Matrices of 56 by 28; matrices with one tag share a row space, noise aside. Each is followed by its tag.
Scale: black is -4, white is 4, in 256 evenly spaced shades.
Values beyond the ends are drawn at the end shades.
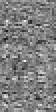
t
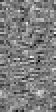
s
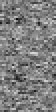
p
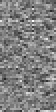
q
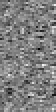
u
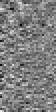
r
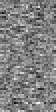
s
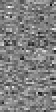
u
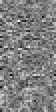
r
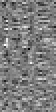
t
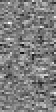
u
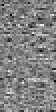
u
